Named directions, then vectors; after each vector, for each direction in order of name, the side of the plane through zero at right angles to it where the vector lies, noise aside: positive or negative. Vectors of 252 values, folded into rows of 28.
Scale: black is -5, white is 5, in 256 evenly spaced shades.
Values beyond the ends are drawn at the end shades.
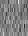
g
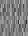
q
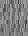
negative, positive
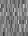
negative, negative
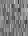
negative, positive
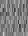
positive, positive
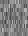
positive, negative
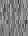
negative, positive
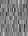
positive, positive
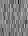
negative, positive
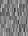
positive, positive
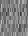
positive, positive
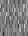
negative, negative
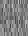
positive, negative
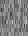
positive, negative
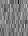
negative, positive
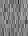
negative, positive
